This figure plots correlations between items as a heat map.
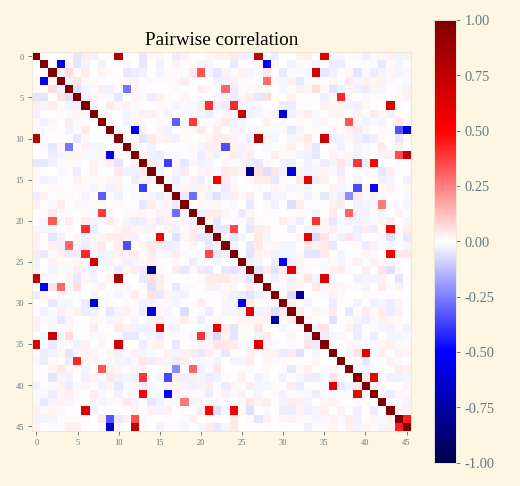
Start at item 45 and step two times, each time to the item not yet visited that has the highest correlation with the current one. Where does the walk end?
44
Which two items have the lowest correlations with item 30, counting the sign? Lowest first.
7, 25
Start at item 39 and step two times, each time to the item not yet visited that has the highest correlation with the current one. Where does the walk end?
13
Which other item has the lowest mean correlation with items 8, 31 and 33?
14
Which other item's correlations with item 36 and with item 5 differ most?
40
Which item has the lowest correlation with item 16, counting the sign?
41
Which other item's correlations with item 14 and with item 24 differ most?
26
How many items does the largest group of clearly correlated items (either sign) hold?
4
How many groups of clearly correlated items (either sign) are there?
15
